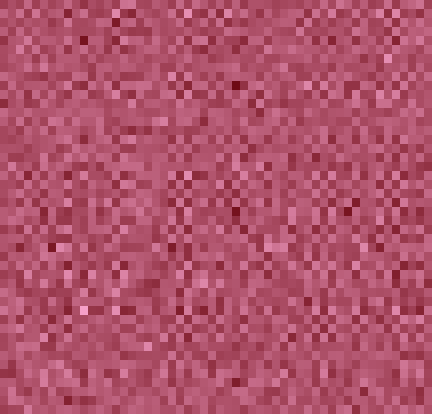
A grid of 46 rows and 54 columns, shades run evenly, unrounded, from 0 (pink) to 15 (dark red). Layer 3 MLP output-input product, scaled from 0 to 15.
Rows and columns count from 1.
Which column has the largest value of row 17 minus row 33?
32
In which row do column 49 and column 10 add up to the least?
7
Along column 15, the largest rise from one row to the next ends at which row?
3
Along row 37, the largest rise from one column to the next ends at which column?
41
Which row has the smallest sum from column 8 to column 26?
31
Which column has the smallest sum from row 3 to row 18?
49
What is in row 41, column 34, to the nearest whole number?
10
